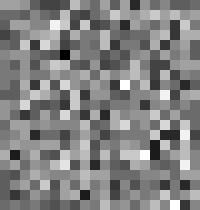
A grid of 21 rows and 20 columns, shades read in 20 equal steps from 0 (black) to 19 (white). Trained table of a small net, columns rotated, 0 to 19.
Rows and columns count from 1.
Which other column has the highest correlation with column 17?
4
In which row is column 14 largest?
16
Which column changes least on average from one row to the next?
1
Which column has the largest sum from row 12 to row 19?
19
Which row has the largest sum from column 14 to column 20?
2
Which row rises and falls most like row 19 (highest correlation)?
9
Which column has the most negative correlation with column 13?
6
